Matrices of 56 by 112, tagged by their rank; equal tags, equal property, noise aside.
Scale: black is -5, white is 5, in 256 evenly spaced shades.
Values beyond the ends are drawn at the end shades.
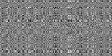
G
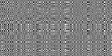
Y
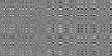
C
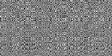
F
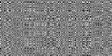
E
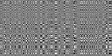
Y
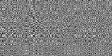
G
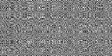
F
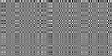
C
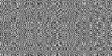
G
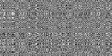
G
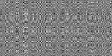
E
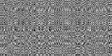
E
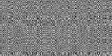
E
